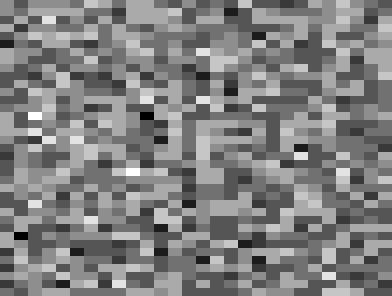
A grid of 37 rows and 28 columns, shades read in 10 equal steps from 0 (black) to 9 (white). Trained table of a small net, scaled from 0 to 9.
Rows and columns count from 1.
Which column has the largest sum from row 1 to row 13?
10
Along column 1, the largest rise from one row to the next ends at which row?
7
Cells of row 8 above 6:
3
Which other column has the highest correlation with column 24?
5
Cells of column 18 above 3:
28
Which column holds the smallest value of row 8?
26
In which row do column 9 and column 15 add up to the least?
33
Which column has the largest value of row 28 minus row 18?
12
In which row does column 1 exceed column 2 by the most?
30
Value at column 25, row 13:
2
